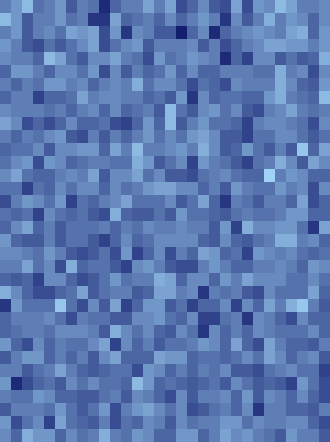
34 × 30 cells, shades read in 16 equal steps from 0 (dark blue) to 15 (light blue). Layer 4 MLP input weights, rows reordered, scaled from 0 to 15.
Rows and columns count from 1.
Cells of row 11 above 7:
14
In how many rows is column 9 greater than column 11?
15
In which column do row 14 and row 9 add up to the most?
25
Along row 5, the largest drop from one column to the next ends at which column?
21
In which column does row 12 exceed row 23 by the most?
19
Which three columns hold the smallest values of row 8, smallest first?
18, 4, 16
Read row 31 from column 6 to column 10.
6 6 5 5 7
